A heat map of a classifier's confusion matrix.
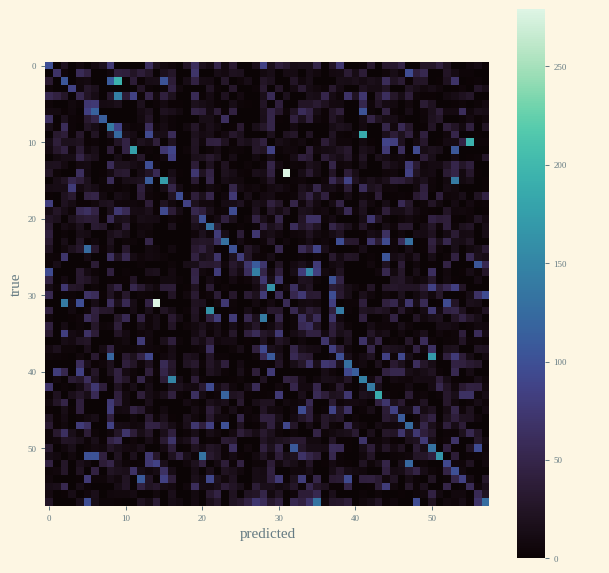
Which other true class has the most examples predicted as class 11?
4
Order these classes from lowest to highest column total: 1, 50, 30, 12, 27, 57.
1, 57, 12, 27, 30, 50
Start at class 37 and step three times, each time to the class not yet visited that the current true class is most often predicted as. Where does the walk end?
57
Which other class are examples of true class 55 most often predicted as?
44
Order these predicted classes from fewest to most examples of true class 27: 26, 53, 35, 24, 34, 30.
53, 24, 30, 26, 35, 34
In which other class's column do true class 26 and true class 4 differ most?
9
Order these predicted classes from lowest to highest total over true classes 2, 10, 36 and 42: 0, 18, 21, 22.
18, 22, 0, 21
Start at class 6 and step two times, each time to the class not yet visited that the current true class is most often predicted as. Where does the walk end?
16
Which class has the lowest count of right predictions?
12
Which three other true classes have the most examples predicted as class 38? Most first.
32, 23, 0
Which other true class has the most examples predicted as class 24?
19
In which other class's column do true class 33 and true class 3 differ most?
28
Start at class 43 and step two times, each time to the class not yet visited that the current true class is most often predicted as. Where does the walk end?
47
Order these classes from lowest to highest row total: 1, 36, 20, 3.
3, 36, 1, 20
